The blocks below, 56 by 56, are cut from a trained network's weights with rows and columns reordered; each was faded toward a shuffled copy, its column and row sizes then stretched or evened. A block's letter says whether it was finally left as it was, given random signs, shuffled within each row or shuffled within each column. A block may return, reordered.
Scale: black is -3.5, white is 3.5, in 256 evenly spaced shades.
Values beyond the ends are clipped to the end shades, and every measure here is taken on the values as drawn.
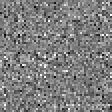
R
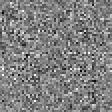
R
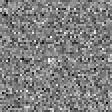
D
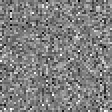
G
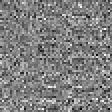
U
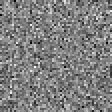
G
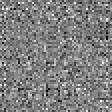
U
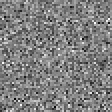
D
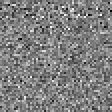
D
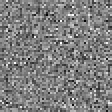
R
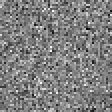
G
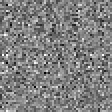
R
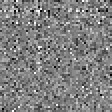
R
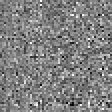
R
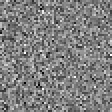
G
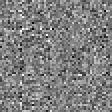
U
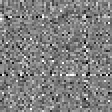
U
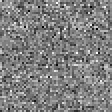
D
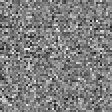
R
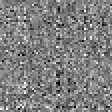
U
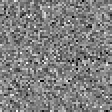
D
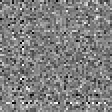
R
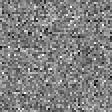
R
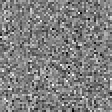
G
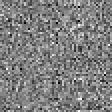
U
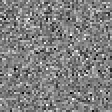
D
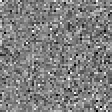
G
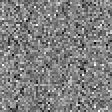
G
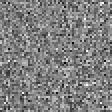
R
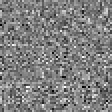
U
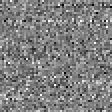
D
